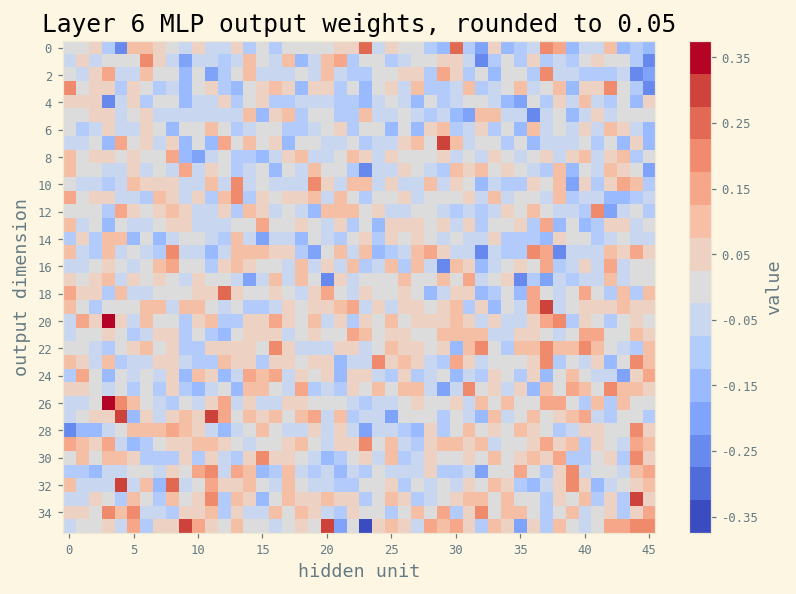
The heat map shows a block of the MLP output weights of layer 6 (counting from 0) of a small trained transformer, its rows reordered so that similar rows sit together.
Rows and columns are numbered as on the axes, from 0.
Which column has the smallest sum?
32
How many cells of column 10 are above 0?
14
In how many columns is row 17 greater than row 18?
16
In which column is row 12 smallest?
42
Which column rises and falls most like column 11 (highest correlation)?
38
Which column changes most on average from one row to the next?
3
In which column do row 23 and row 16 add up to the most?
37
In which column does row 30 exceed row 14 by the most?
15
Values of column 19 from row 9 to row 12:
0.1 0.2 0.1 -0.15
